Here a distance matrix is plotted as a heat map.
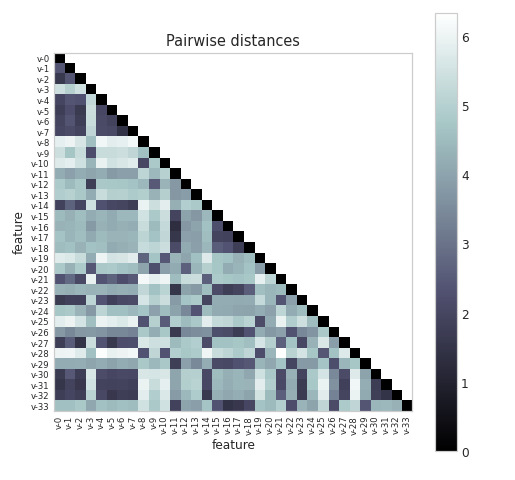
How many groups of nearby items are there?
5
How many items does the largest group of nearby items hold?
14
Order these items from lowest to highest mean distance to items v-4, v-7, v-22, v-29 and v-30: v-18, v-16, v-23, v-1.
v-23, v-1, v-16, v-18
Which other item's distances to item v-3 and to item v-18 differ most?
v-9
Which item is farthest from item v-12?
v-21
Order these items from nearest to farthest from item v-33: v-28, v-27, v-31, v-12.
v-12, v-31, v-27, v-28
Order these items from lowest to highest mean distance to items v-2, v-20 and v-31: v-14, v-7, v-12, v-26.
v-7, v-14, v-26, v-12
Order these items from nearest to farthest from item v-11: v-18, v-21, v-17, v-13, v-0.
v-17, v-18, v-13, v-0, v-21
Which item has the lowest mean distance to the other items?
v-26
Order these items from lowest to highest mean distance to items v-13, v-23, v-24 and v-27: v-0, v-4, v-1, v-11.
v-0, v-1, v-4, v-11
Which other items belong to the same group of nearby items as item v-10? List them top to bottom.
v-8, v-19, v-25, v-28
